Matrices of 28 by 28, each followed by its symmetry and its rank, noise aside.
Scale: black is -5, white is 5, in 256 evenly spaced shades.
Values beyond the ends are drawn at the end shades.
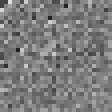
symmetric, rank eight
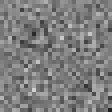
symmetric, rank eight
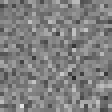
no symmetry, rank eight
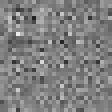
antisymmetric, rank six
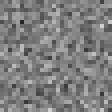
no symmetry, rank seven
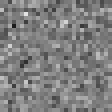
antisymmetric, rank eight
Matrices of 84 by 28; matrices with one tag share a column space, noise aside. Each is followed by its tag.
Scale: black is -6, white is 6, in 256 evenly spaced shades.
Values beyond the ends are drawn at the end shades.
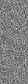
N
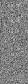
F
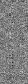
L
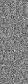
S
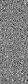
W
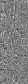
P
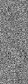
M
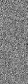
L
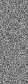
N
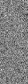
P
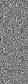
F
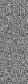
S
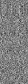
S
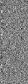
N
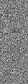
F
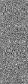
M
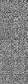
L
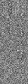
S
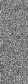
M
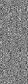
M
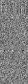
S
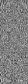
W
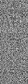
F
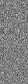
F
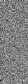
W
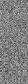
M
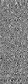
W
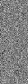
M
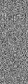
P
